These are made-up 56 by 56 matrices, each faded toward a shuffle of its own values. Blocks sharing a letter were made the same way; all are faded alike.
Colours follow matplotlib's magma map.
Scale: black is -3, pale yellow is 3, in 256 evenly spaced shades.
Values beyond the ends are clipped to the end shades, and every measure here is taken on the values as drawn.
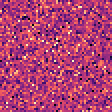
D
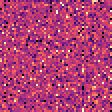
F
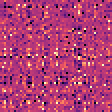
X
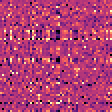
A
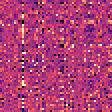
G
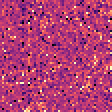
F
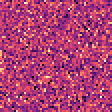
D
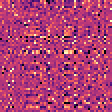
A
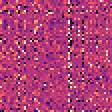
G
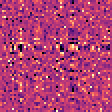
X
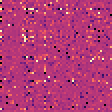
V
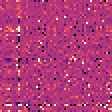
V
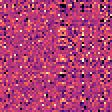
G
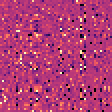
V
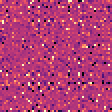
V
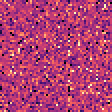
F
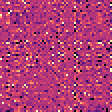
X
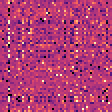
A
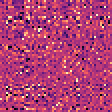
X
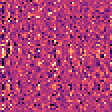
G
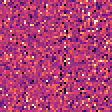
F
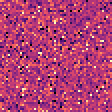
F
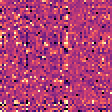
G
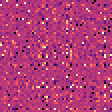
V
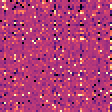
V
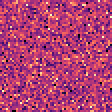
D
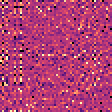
G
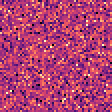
D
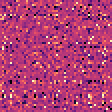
V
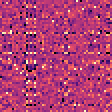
A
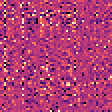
G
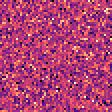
D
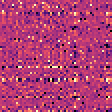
A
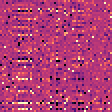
A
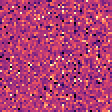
F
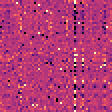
G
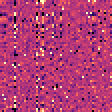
G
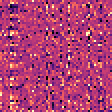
G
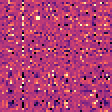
X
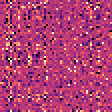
G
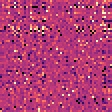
V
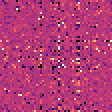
V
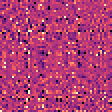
X
